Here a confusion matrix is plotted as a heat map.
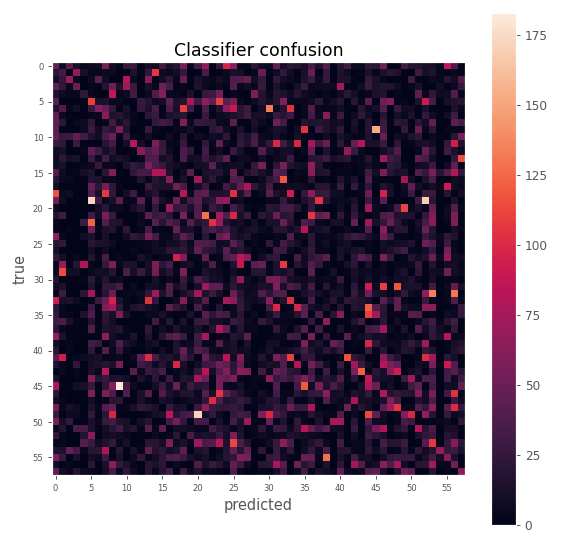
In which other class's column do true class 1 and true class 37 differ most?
14
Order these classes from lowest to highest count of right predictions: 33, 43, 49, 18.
49, 18, 33, 43
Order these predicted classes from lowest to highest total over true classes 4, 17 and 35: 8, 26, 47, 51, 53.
47, 53, 26, 51, 8
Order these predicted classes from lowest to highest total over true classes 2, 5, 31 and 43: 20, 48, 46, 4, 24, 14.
4, 14, 20, 24, 46, 48
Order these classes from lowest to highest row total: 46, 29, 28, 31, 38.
29, 38, 28, 31, 46
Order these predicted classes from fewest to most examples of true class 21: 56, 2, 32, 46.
2, 32, 46, 56
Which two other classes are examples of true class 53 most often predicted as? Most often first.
25, 23
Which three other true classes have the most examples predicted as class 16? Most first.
49, 20, 53
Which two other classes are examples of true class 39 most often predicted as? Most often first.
44, 52
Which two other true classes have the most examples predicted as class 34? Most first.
11, 42
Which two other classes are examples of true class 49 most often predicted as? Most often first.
20, 44
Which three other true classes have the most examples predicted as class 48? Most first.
31, 43, 56
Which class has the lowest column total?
54
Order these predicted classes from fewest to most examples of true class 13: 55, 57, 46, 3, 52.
55, 3, 52, 46, 57
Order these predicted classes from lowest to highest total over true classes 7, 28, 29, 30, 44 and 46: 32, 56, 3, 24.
3, 24, 56, 32
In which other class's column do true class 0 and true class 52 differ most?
24
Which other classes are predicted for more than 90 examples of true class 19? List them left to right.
5, 37, 52
